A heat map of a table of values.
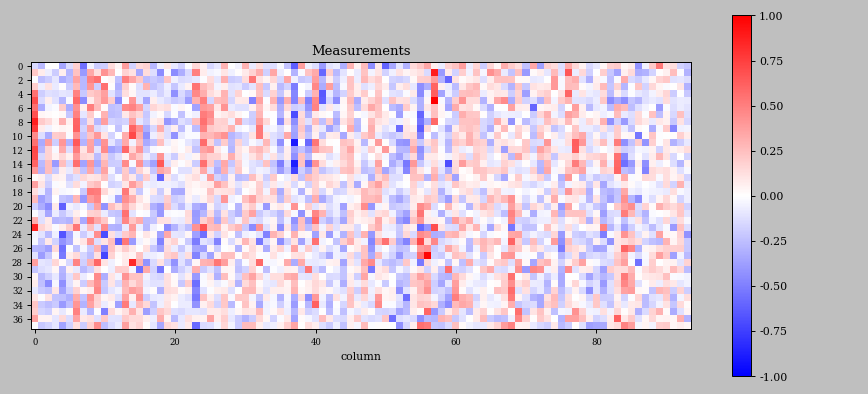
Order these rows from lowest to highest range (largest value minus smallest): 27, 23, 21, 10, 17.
17, 21, 10, 23, 27
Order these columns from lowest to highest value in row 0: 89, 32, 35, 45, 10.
10, 35, 32, 45, 89
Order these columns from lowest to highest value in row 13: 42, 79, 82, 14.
42, 82, 79, 14
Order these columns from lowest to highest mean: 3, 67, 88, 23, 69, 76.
23, 3, 88, 67, 69, 76
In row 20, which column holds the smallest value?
4
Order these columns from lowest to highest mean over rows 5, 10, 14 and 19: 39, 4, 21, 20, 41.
39, 41, 20, 21, 4
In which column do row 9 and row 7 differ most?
88
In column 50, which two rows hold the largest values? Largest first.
25, 12
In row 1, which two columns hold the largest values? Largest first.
57, 76
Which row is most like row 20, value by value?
26
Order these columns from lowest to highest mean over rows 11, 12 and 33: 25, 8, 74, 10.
74, 25, 10, 8
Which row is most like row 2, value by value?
19
